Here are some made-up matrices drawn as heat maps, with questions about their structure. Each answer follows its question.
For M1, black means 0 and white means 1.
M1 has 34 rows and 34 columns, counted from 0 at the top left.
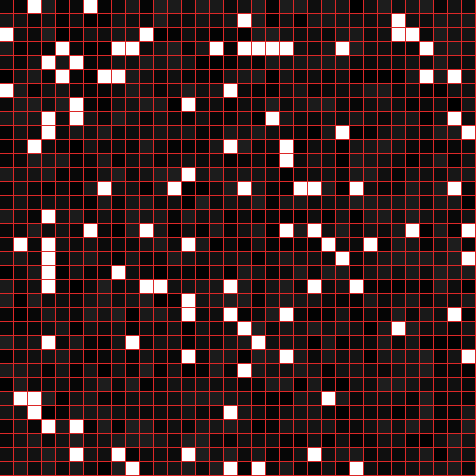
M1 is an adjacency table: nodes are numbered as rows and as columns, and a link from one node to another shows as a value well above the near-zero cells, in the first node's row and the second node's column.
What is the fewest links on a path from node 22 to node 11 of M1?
2
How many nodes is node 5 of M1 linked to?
5
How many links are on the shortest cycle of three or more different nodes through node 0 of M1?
5
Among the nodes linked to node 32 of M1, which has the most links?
node 13
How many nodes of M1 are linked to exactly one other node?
5
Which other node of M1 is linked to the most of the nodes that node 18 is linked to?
node 9
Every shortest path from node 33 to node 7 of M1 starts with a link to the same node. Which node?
node 25
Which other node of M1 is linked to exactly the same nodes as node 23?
node 1
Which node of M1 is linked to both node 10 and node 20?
node 16
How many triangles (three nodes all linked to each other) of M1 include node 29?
0
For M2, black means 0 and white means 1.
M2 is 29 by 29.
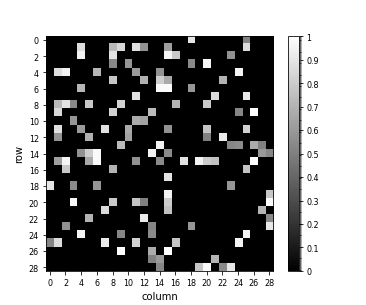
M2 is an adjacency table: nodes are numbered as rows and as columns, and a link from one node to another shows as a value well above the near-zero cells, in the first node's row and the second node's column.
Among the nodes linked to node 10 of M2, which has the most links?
node 11
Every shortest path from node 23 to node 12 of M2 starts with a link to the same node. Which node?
node 28
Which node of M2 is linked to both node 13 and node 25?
node 24
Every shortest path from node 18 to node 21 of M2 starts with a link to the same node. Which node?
node 6
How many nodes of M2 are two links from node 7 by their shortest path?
9
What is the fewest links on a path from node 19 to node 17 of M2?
2
